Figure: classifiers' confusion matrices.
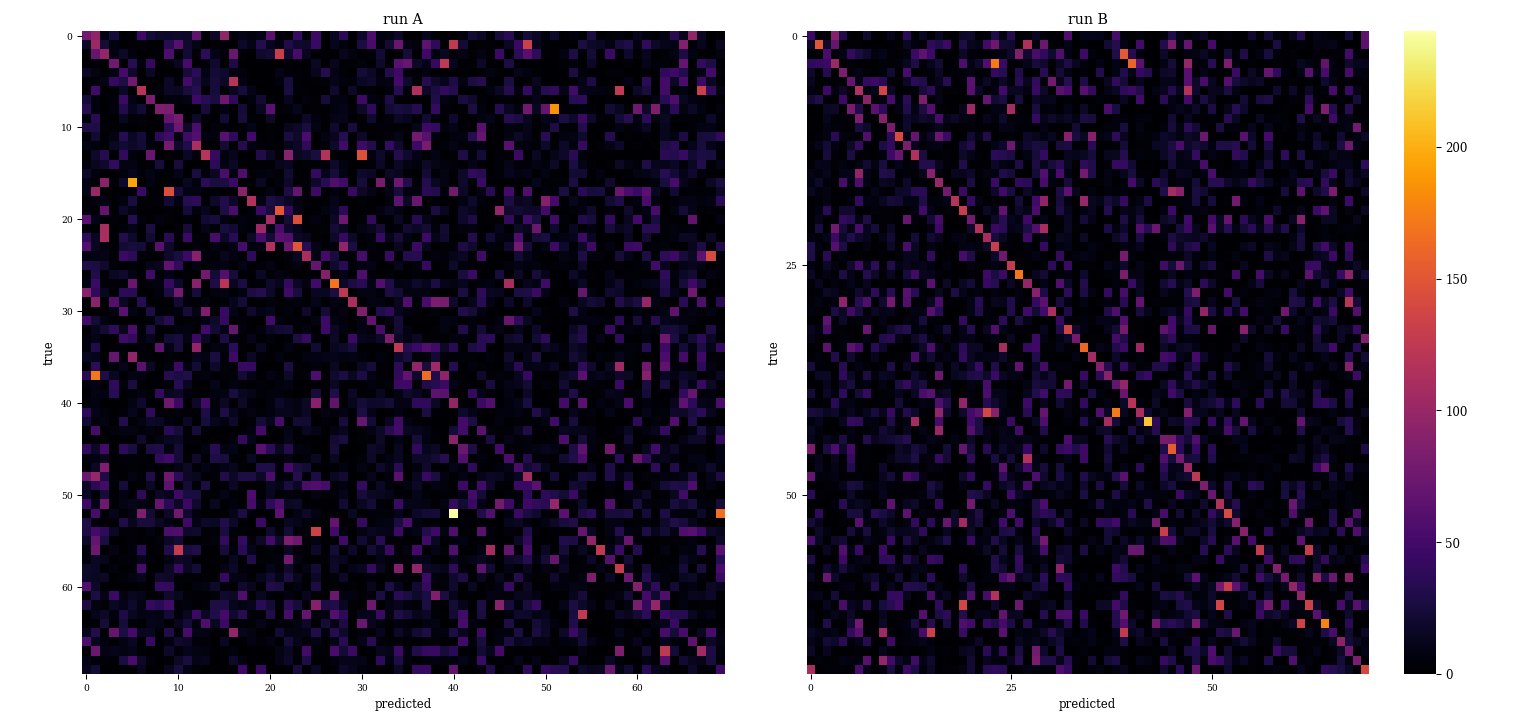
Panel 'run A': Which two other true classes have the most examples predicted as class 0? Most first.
28, 48
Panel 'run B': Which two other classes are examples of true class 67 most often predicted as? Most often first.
28, 50
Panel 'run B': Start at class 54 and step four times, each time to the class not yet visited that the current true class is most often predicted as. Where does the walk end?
3
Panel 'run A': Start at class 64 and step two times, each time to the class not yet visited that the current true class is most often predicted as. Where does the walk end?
13
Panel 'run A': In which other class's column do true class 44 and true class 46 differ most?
40
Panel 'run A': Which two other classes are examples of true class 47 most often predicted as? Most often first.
2, 22
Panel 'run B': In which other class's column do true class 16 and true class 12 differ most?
25
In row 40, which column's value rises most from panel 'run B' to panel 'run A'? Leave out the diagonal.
25
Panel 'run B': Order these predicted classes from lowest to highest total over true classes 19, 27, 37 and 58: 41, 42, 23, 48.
48, 42, 41, 23
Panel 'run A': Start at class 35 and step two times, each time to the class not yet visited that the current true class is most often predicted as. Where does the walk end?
16
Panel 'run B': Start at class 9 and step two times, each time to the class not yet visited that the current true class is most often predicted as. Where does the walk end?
47
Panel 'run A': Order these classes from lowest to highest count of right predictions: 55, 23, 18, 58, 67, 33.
33, 55, 67, 18, 58, 23
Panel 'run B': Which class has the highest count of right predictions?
42
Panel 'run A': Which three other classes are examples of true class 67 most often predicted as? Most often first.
63, 58, 1
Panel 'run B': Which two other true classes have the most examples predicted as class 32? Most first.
11, 38
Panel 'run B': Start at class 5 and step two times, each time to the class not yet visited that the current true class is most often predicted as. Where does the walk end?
49
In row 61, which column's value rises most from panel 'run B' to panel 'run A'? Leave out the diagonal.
38
